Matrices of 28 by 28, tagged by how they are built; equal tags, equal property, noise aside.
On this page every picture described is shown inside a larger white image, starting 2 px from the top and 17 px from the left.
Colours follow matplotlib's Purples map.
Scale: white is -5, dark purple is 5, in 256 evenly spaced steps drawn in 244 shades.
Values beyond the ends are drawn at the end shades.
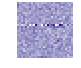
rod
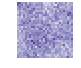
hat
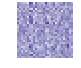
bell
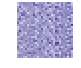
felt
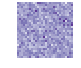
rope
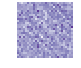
rope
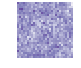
hat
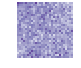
hat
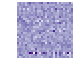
rod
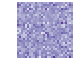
bell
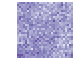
hat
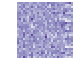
bell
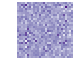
bell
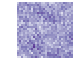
hat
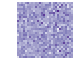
felt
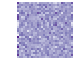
bell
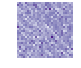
rope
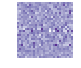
rod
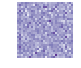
felt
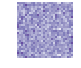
felt
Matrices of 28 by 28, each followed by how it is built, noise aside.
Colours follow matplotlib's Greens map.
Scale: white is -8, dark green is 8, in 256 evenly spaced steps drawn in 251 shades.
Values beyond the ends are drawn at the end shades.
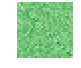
diagonal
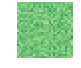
low rank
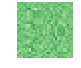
low rank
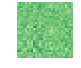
low rank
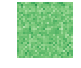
repeating columns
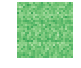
repeating columns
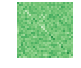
diagonal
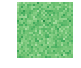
repeating columns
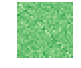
diagonal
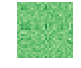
low rank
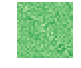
banded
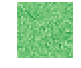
diagonal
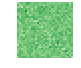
diagonal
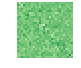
banded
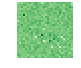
sparse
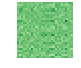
low rank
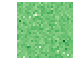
sparse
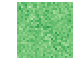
banded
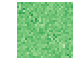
banded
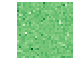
sparse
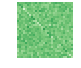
diagonal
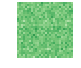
repeating columns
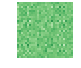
low rank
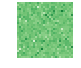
sparse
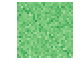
diagonal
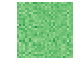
low rank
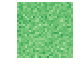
repeating columns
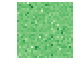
sparse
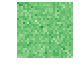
diagonal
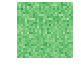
repeating columns
